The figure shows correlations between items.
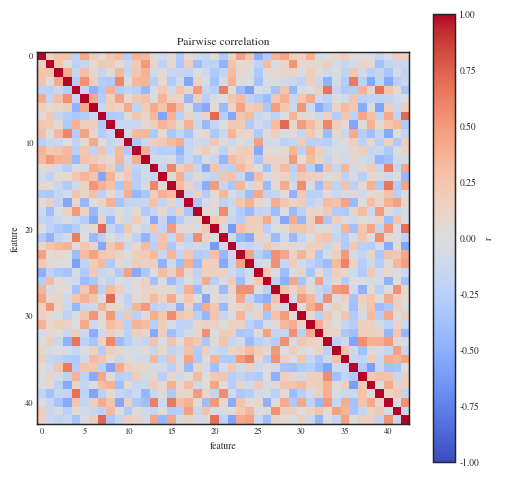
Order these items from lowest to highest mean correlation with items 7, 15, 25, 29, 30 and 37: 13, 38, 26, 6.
26, 6, 13, 38
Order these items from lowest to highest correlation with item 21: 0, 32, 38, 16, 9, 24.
24, 0, 9, 38, 32, 16
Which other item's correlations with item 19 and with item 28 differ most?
8
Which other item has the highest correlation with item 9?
3
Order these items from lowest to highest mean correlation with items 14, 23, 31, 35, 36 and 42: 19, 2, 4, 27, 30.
4, 19, 2, 30, 27
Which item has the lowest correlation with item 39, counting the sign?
6
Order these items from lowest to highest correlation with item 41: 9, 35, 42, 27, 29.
42, 9, 29, 35, 27
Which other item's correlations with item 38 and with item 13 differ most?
32
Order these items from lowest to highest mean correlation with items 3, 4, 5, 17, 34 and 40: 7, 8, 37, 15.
7, 37, 15, 8
